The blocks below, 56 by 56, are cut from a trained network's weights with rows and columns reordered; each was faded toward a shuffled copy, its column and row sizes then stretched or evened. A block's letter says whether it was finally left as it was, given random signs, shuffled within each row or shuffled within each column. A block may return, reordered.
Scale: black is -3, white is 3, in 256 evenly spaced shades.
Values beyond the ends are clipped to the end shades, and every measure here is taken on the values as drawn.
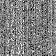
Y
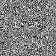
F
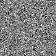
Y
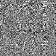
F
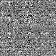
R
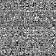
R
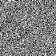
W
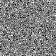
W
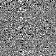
R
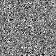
F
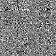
F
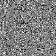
F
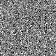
Y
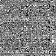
R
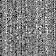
R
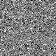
W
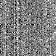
R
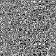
R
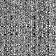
R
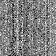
Y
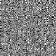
R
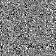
F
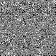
W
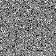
Y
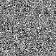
F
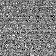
W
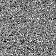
W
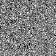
Y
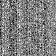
Y
